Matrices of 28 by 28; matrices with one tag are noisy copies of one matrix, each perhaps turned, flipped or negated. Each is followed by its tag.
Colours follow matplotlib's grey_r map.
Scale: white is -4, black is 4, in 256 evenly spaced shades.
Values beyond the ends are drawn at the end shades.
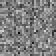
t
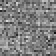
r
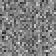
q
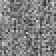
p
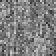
p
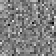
q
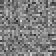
t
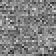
p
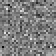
q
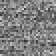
p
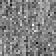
r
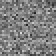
q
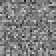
t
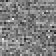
r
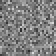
q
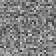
q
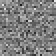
q
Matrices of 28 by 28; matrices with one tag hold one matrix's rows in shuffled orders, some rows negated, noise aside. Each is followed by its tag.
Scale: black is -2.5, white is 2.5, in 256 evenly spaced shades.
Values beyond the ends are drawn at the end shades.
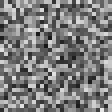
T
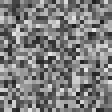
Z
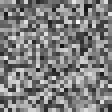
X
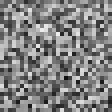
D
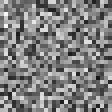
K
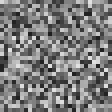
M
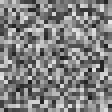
X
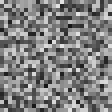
T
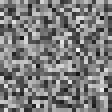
D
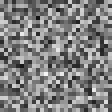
M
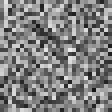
K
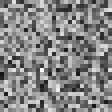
T
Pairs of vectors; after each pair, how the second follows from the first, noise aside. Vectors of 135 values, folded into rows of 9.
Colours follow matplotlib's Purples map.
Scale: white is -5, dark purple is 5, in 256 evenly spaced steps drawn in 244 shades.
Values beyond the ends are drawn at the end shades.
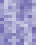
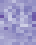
reversed, partly zeroed.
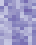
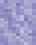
wrapped around, shrunk.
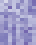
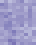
wrapped around, shrunk.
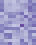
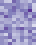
sign-scrambled.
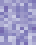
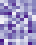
wrapped around, negated, scaled up.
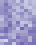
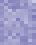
wrapped around, shrunk.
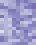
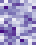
wrapped around, negated, scaled up.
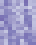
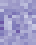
reversed, negated, partly zeroed.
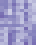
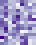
wrapped around, negated, scaled up.
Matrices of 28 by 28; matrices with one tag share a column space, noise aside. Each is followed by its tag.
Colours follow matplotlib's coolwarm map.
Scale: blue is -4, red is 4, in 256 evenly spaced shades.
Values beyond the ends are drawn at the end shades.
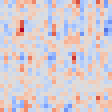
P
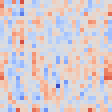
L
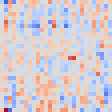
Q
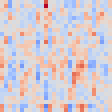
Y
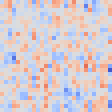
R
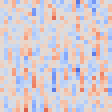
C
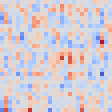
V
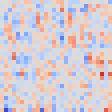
V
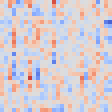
L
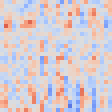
Q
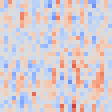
Y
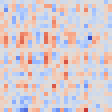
V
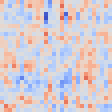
Y
